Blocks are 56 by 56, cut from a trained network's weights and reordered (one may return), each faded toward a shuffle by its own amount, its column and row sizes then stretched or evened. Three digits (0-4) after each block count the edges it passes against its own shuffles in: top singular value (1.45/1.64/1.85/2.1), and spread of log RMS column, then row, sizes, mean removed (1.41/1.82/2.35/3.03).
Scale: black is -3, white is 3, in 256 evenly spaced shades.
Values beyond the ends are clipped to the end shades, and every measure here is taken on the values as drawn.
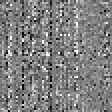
2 4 1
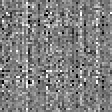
3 3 2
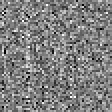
1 2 0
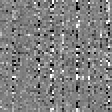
2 4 1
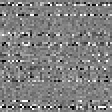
2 1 4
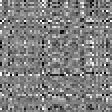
4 3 4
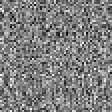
3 1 0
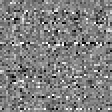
0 1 3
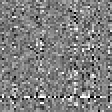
2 3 1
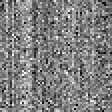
2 0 0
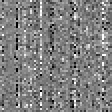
2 4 0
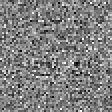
1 0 1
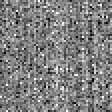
1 1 0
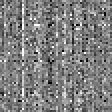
3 3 2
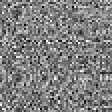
3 0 2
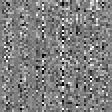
1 4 0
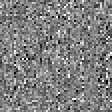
0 3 0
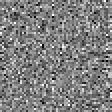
0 1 0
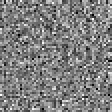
1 1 0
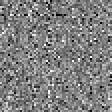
0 2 0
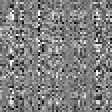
4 4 1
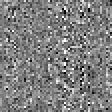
0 4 0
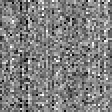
2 2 0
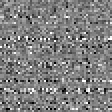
3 1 4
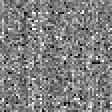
0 0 2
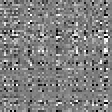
3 4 4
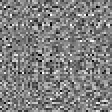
3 1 3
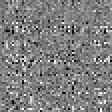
0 3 3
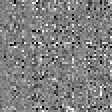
0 3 2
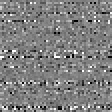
0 1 4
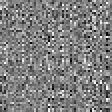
4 4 0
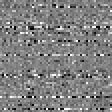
0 0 4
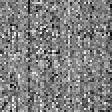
1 2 1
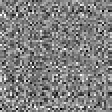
4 2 3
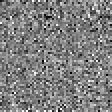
0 0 2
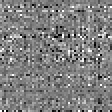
0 1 4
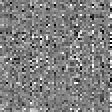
0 4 2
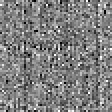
1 0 2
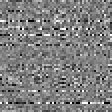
3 0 4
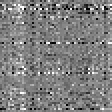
2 1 4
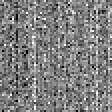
2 2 0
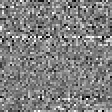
1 0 3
